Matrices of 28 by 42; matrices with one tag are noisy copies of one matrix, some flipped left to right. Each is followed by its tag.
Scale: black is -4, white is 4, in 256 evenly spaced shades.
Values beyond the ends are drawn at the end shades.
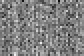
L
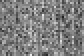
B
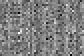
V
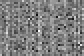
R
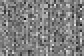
L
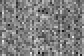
B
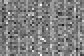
R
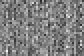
L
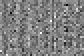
V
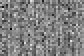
L
